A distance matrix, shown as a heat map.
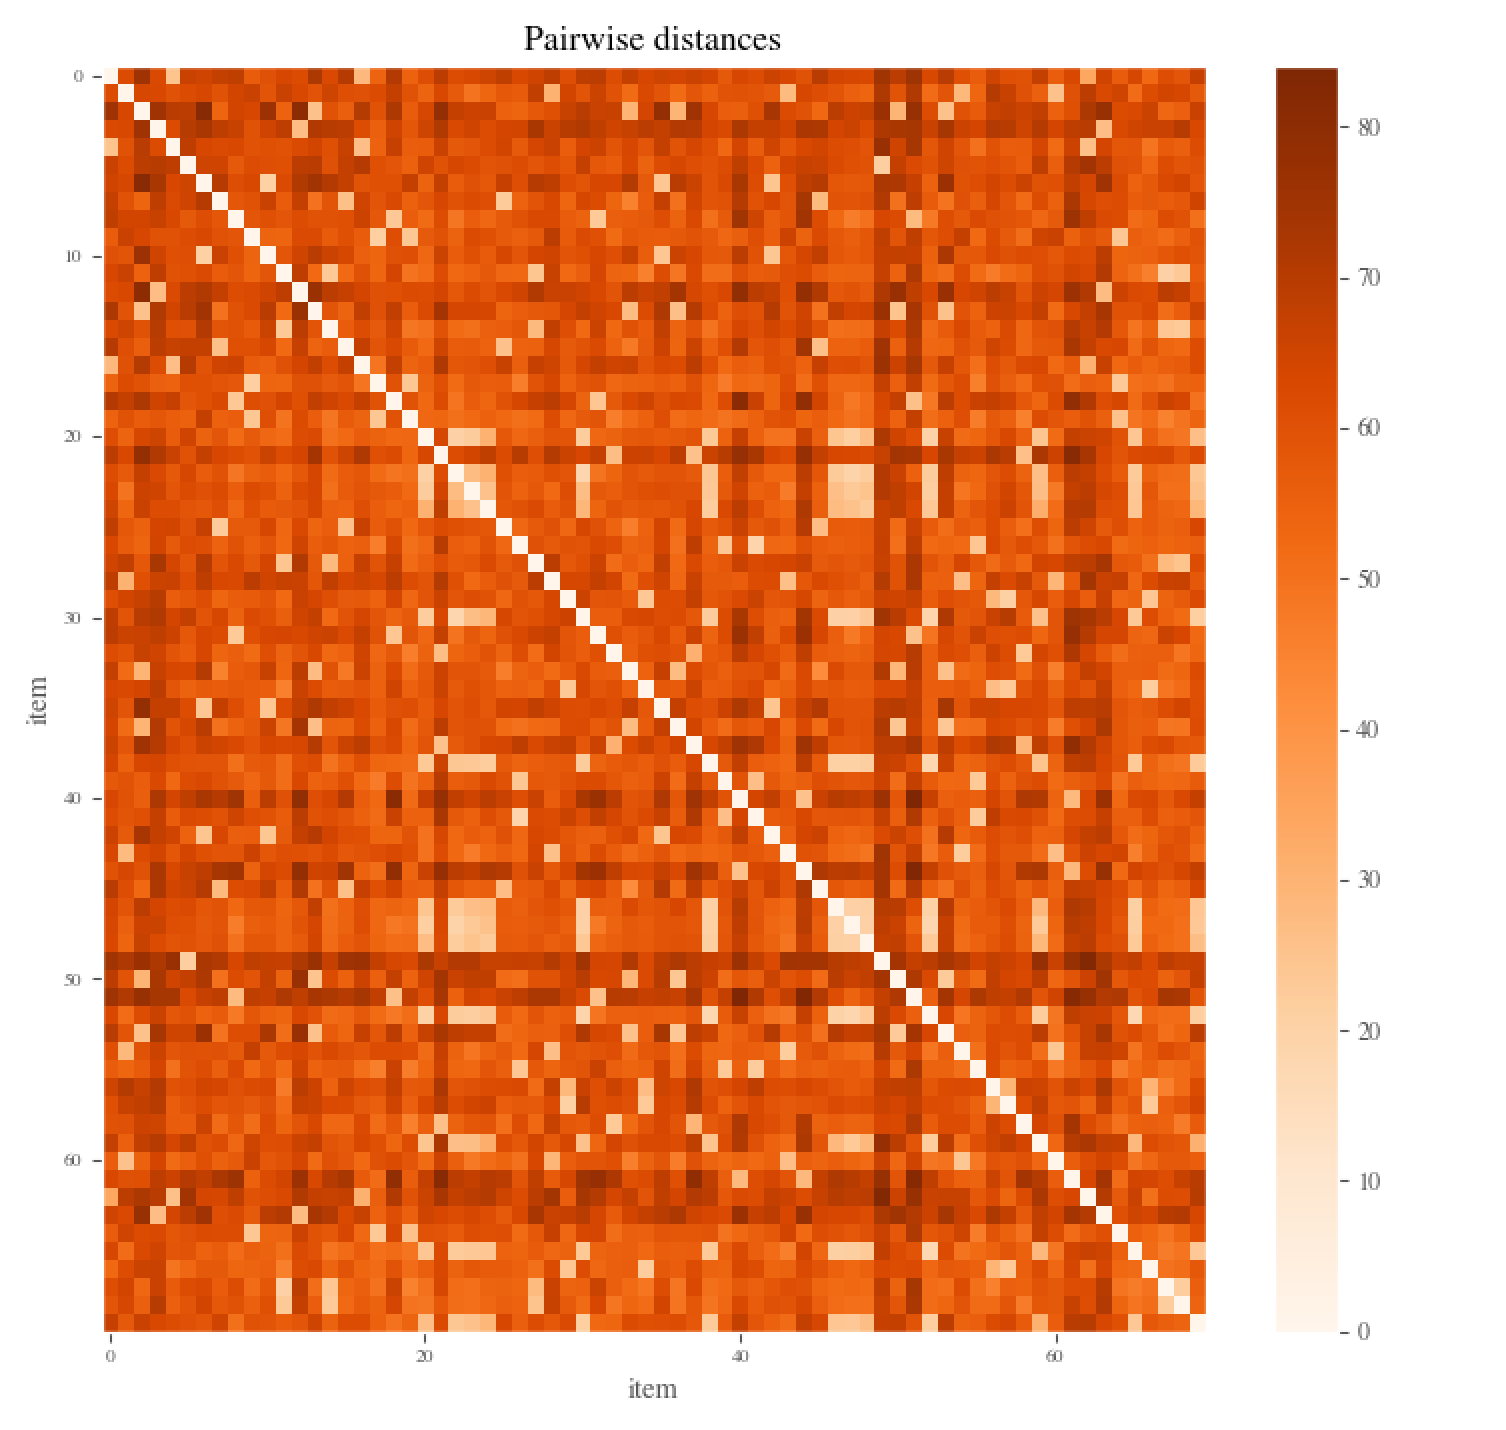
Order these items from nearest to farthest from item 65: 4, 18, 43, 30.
30, 43, 18, 4
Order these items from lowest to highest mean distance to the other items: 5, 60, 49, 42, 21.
60, 42, 5, 21, 49
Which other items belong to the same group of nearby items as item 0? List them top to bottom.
4, 16, 62
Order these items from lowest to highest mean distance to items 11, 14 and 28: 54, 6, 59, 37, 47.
54, 47, 59, 37, 6
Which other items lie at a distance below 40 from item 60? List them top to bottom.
1, 28, 43, 54
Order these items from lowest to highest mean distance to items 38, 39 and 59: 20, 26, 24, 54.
20, 24, 26, 54
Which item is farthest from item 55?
51
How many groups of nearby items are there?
15
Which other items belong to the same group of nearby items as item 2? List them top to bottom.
13, 33, 36, 50, 53
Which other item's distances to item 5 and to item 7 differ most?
49
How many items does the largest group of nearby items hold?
13
